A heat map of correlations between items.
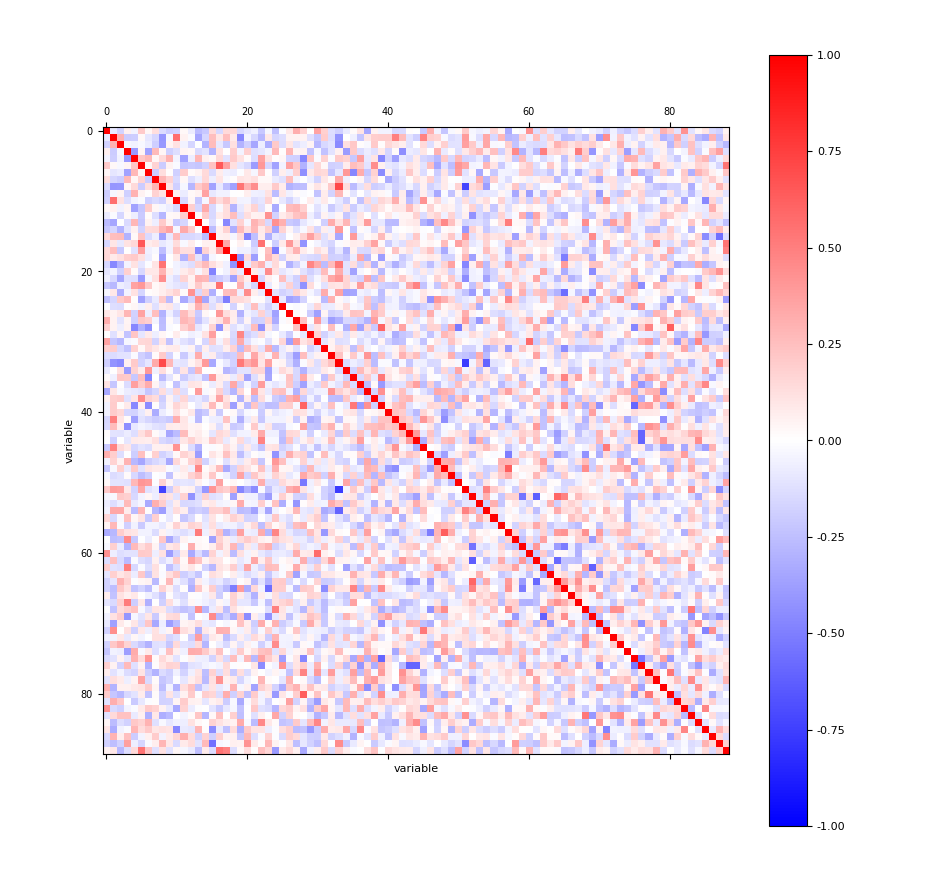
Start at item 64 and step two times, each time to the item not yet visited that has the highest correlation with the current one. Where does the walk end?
65
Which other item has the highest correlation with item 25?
76
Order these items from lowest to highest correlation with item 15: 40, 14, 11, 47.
14, 11, 47, 40
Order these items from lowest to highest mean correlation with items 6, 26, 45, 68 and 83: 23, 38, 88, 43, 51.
23, 88, 43, 51, 38
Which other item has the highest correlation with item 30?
60
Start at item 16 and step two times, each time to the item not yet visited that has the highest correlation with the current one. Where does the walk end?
88
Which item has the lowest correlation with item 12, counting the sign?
52
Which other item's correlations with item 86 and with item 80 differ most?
77
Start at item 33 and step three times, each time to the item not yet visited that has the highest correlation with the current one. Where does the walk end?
29
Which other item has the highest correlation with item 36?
85
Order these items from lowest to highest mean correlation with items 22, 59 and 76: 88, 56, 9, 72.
72, 56, 9, 88
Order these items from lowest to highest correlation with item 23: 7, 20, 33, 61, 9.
7, 9, 61, 33, 20
